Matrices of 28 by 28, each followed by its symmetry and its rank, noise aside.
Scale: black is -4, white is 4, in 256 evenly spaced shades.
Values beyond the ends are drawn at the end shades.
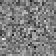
no symmetry, rank seven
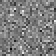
no symmetry, rank seven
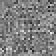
antisymmetric, rank six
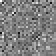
symmetric, rank six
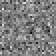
no symmetry, rank seven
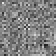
symmetric, rank five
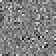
no symmetry, rank seven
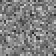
symmetric, rank seven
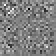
symmetric, rank five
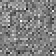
symmetric, rank seven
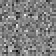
no symmetry, rank seven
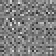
no symmetry, rank five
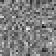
no symmetry, rank six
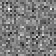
symmetric, rank six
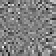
no symmetry, rank six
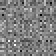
no symmetry, rank five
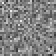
symmetric, rank seven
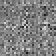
no symmetry, rank six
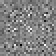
symmetric, rank five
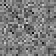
symmetric, rank six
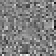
antisymmetric, rank six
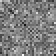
symmetric, rank six
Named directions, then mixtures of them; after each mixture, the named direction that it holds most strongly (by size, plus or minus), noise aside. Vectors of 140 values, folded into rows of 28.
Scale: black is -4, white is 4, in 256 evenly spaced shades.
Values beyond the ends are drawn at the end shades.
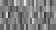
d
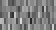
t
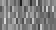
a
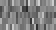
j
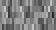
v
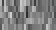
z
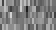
z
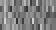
a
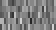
t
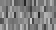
d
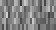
d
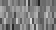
j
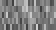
d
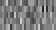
t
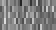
a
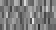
d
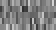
j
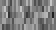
v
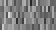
a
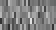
t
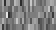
v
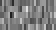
t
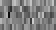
j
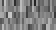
z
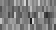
j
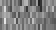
a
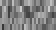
v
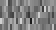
t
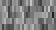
v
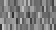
t
